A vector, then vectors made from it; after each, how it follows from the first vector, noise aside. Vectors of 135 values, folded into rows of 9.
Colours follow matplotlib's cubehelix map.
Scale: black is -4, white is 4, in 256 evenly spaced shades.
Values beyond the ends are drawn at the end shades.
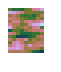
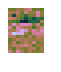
wrapped around, partly zeroed.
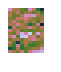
negated, partly zeroed.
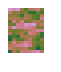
reversed, negated, shrunk.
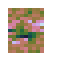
partly zeroed.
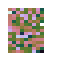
sign-scrambled.
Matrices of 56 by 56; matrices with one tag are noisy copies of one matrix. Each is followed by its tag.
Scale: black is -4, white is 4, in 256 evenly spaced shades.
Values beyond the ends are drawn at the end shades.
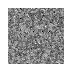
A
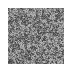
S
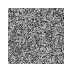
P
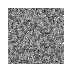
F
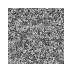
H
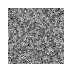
F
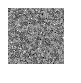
H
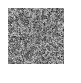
S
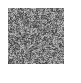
S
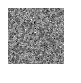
F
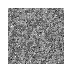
P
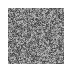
P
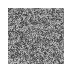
H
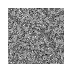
F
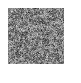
H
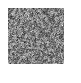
F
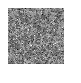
S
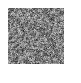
F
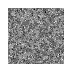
F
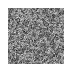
F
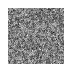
A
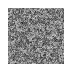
H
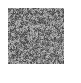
H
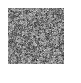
P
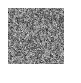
A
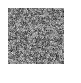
H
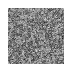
P
